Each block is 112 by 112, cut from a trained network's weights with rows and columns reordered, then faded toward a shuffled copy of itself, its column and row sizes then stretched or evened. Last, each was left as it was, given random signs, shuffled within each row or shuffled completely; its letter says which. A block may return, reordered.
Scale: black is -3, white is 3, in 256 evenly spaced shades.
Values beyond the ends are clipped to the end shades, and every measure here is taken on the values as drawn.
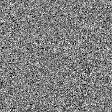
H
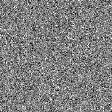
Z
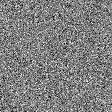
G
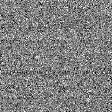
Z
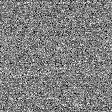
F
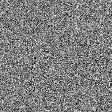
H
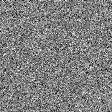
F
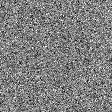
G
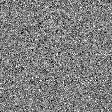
F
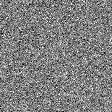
G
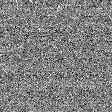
F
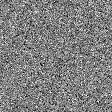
G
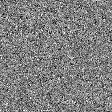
F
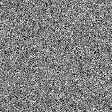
H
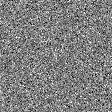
G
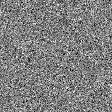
F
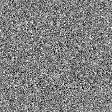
H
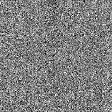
Z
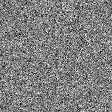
G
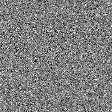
H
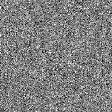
Z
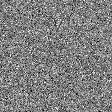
G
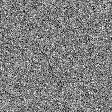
G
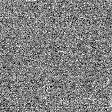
F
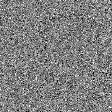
H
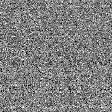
Z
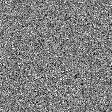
F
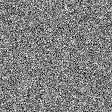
G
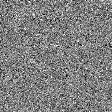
F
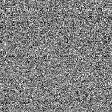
Z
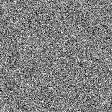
G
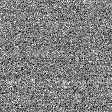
F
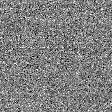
F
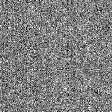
Z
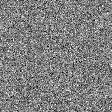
G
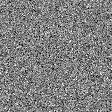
G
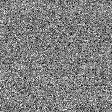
F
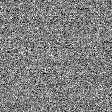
F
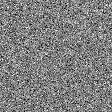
G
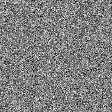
H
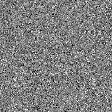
Z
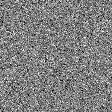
G
